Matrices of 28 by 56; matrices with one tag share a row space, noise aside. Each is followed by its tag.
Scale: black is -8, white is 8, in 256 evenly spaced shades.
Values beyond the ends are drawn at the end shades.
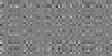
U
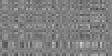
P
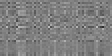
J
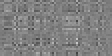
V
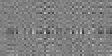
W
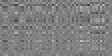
P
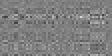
P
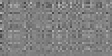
U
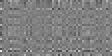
U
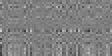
U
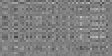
P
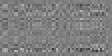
P
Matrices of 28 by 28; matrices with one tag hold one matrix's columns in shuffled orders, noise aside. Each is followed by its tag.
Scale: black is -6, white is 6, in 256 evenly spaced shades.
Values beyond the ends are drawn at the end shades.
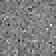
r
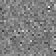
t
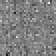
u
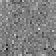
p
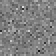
t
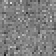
u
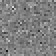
t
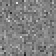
u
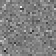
t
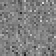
u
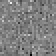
u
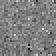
p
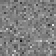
r
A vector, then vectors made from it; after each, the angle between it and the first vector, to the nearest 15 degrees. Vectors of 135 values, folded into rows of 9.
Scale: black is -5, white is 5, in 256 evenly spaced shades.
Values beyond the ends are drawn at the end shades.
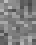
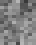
75 degrees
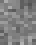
15 degrees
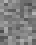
45 degrees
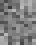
165 degrees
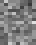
45 degrees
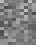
105 degrees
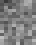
135 degrees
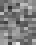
135 degrees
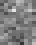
120 degrees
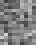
135 degrees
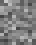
60 degrees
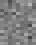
120 degrees
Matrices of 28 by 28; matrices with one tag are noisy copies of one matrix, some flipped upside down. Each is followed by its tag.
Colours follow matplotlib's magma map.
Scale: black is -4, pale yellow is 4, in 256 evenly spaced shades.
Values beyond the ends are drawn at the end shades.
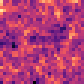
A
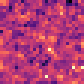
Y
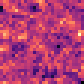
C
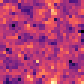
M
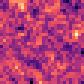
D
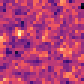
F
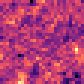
D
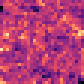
C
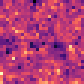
A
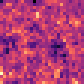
A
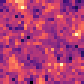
D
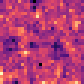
A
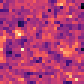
F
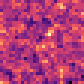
Y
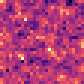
Y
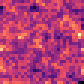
C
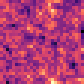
M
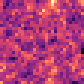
M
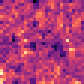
A
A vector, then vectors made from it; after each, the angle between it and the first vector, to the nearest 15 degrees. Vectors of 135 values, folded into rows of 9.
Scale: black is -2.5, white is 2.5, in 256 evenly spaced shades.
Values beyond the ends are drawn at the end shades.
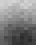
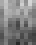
30 degrees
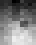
165 degrees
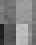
90 degrees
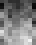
150 degrees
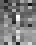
120 degrees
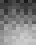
165 degrees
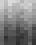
15 degrees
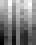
30 degrees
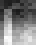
150 degrees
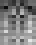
135 degrees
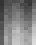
150 degrees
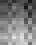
150 degrees
